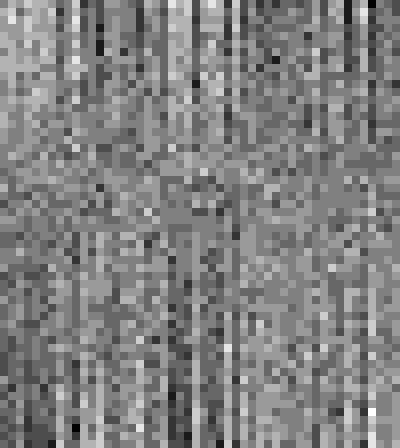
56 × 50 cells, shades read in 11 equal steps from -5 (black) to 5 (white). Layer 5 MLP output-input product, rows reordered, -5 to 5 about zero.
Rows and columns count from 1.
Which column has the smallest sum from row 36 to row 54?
22
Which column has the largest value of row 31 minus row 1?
47
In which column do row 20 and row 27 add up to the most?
19
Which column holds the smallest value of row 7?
13
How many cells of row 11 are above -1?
37
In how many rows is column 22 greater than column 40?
17
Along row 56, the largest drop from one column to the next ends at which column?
30
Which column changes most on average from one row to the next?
10
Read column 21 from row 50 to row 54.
1 0 0 1 1
